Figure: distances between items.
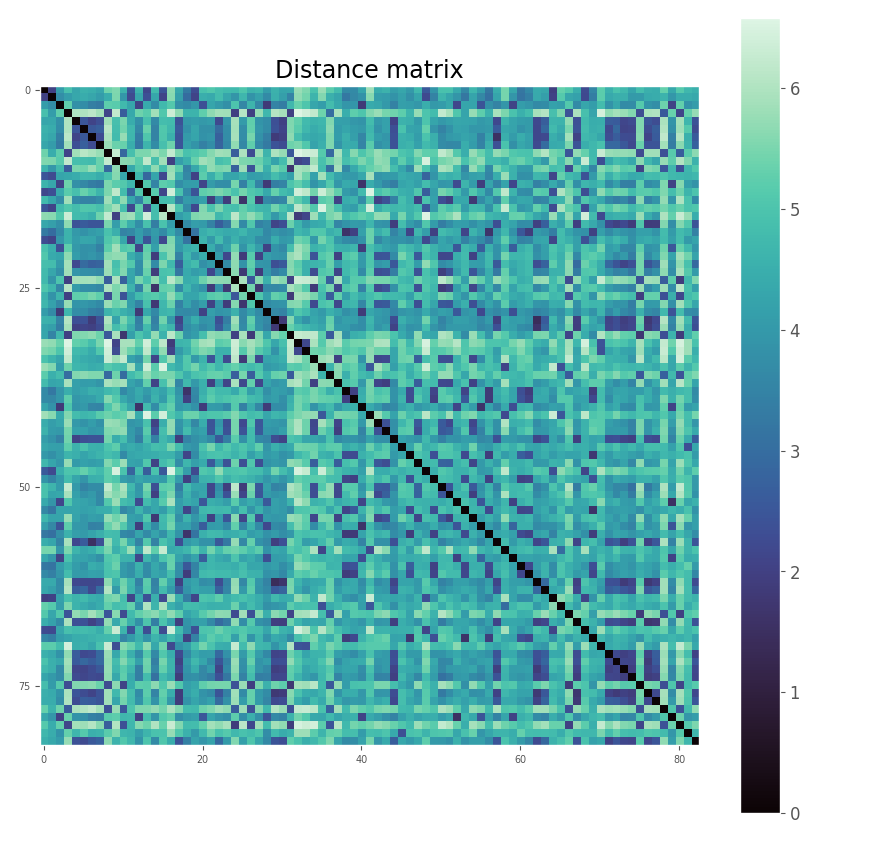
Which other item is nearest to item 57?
6
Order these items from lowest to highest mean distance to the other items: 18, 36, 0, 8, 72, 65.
18, 72, 0, 65, 36, 8
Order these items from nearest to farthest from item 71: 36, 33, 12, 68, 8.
12, 33, 68, 36, 8
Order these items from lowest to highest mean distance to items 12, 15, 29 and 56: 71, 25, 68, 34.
71, 68, 25, 34
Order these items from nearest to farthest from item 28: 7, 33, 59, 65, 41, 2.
2, 59, 7, 65, 41, 33
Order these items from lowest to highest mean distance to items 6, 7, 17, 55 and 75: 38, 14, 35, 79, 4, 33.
4, 79, 14, 38, 35, 33
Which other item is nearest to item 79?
52
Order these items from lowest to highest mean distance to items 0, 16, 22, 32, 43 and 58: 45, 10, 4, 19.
4, 19, 45, 10
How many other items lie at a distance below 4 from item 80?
10
